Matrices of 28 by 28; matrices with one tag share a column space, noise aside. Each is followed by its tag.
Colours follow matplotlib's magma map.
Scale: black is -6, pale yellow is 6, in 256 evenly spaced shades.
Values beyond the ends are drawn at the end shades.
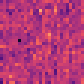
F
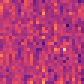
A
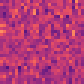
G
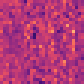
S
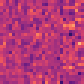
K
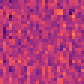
G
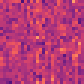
A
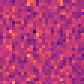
S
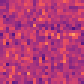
K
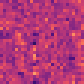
K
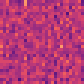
S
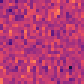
G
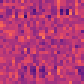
G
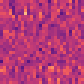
G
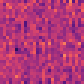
A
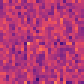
A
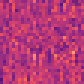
A
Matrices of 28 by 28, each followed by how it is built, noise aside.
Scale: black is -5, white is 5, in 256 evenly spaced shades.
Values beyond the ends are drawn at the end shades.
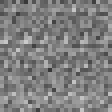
repeating columns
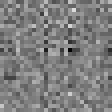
low rank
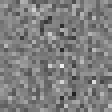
uneven columns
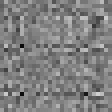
low rank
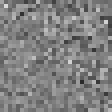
upper triangular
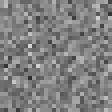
low rank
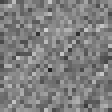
Hankel
